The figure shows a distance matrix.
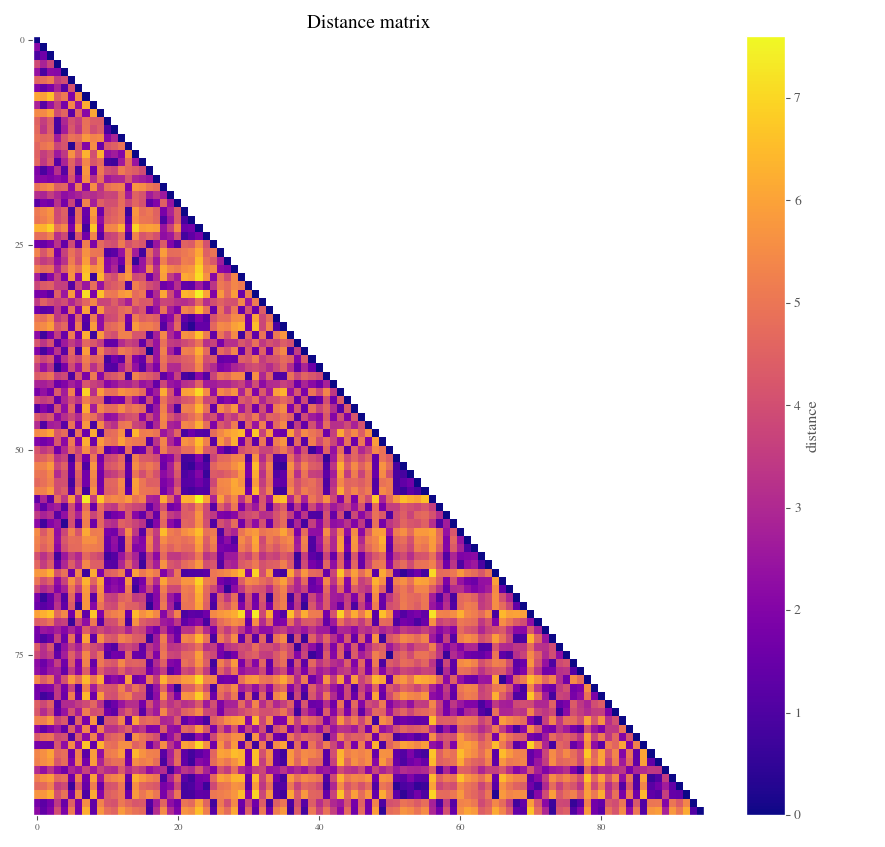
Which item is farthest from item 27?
23
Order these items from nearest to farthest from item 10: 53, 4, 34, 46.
46, 4, 53, 34
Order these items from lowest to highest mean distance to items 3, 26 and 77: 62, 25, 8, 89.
89, 62, 25, 8
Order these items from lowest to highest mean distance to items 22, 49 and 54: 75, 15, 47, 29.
47, 29, 75, 15
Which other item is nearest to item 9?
83
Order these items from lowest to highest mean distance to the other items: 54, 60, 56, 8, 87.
54, 8, 87, 60, 56
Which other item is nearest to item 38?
16
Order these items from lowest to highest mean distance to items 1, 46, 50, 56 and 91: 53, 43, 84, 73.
84, 73, 43, 53
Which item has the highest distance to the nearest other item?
32
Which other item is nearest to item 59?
4
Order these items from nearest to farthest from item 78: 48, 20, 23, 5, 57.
57, 20, 5, 48, 23
